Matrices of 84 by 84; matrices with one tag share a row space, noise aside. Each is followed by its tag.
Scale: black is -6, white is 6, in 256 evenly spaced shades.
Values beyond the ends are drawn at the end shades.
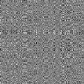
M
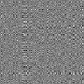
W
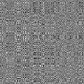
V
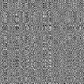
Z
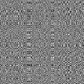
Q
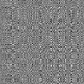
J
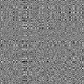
W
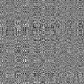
V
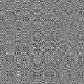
V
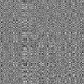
W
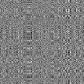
Q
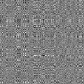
V
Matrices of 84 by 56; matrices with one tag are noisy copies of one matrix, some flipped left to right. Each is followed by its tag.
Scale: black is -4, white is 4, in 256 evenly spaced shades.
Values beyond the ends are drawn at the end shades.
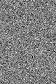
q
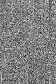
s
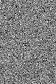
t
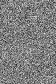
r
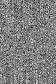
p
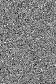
q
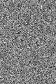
q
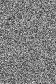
t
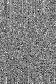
s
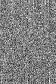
s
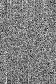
s
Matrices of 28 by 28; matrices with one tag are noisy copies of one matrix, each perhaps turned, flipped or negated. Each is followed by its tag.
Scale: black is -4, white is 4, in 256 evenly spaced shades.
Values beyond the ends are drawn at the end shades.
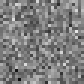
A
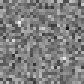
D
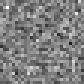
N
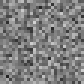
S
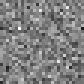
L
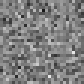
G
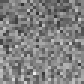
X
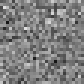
S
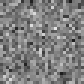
G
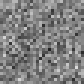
G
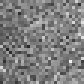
X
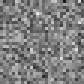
L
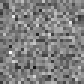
G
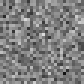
L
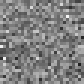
A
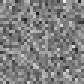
L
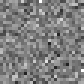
D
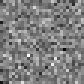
G
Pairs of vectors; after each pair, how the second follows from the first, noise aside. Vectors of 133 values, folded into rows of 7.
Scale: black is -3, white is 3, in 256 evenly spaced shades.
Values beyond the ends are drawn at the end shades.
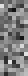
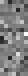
wrapped around, partly zeroed.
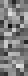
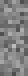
reversed, shrunk.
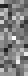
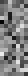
reversed, negated.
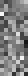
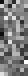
reversed.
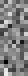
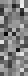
reversed.
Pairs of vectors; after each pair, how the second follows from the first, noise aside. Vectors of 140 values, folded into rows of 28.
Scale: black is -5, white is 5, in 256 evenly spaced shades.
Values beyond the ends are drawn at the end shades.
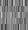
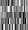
wrapped around, scaled up.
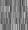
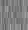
wrapped around, shrunk.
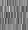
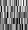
wrapped around, negated, scaled up.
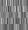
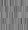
wrapped around, negated, shrunk.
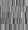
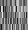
reversed, negated, scaled up.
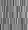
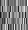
reversed, negated, scaled up.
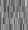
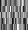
wrapped around, scaled up.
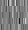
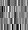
reversed, negated, scaled up.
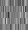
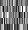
reversed, scaled up.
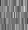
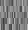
reversed, negated.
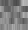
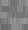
wrapped around, negated, shrunk.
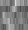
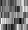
wrapped around, scaled up.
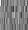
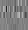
wrapped around, negated, partly zeroed.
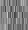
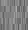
wrapped around, shrunk.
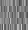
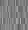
wrapped around, shrunk.
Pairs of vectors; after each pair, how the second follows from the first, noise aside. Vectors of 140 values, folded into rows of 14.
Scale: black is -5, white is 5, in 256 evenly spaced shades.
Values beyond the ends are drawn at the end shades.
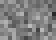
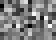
wrapped around, scaled up.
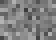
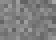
reversed, negated, shrunk.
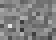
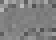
reversed, negated, partly zeroed.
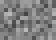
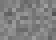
negated, shrunk.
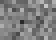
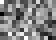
wrapped around, scaled up.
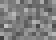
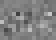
reversed, partly zeroed.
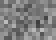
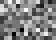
wrapped around, scaled up.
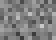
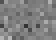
reversed, negated, partly zeroed.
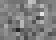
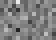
shuffled.
